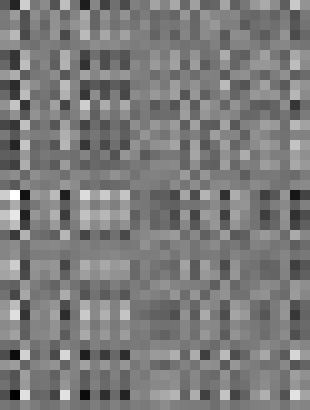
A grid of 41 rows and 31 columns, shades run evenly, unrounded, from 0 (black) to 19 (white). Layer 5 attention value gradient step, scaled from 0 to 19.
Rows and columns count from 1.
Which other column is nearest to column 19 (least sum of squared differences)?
4
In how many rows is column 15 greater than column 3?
22
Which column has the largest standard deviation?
2
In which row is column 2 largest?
20
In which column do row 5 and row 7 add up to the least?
9
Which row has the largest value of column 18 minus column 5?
40
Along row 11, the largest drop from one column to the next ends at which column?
3
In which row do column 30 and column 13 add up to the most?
16
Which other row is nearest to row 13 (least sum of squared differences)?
15
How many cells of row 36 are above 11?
10
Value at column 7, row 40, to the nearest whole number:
17
